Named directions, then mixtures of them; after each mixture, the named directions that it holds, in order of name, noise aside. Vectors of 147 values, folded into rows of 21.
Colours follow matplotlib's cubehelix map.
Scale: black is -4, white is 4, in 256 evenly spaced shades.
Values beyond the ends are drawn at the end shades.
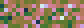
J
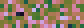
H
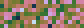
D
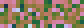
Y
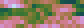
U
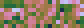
D, U, Y.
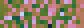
D, H.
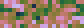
D, H, U.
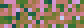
H, J, Y.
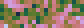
D, J, U.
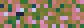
D, H.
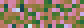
Y.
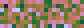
Y.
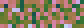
Y.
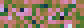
H, J, Y.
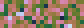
H, J, Y.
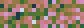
D, H.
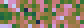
J, U, Y.
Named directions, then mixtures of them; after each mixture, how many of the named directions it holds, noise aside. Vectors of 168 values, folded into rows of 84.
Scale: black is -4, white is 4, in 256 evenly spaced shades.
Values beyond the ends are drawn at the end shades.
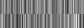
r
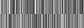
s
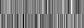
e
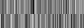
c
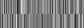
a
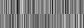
three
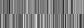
three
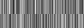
two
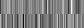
one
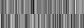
one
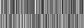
two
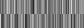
two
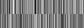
one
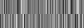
two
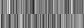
three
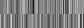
three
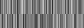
two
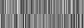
four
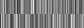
two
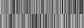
two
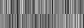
four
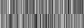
two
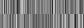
two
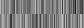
two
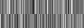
three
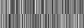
two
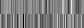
one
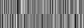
one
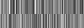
one
